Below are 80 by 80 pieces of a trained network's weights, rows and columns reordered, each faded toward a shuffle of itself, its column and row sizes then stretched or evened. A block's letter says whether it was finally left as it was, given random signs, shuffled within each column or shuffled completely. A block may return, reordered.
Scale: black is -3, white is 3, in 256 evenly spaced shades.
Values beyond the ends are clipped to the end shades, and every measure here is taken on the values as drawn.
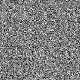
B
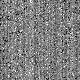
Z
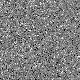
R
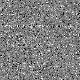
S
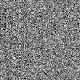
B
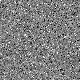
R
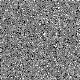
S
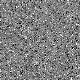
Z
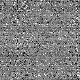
B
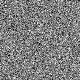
Z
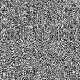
B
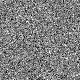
R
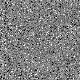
S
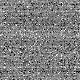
B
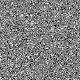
S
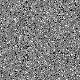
Z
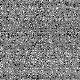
B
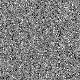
Z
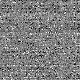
B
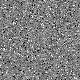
R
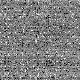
B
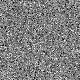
R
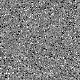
S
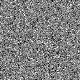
Z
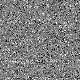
S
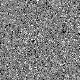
Z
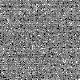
B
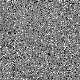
S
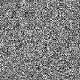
B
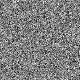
Z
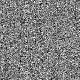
Z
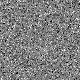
R
